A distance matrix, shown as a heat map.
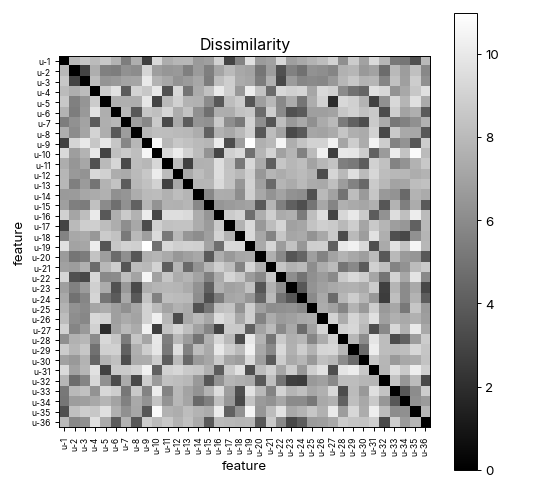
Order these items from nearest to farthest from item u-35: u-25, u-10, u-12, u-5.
u-12, u-25, u-5, u-10
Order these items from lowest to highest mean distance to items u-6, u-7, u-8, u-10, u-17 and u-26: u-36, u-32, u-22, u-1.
u-32, u-36, u-1, u-22
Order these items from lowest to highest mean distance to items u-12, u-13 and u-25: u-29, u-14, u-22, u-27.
u-14, u-22, u-29, u-27
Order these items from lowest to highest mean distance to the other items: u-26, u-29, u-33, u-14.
u-14, u-33, u-26, u-29
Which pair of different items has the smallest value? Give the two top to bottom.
u-5, u-27
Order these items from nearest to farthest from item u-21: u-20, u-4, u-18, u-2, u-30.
u-30, u-4, u-18, u-2, u-20
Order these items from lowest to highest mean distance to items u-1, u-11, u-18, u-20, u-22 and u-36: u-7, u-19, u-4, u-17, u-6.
u-7, u-6, u-17, u-4, u-19
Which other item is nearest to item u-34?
u-18
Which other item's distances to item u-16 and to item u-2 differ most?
u-3
